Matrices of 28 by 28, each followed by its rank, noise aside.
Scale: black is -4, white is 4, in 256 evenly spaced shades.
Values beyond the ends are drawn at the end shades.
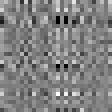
two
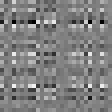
one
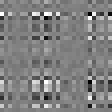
one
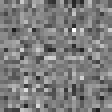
four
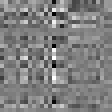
two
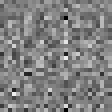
four
